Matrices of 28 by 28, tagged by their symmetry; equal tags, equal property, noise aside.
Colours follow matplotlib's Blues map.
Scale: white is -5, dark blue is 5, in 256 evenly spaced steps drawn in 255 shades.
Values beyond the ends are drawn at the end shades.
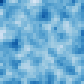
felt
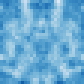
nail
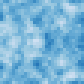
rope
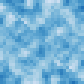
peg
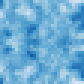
rope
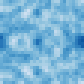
rope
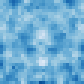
nail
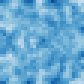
rope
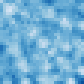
felt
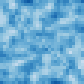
peg
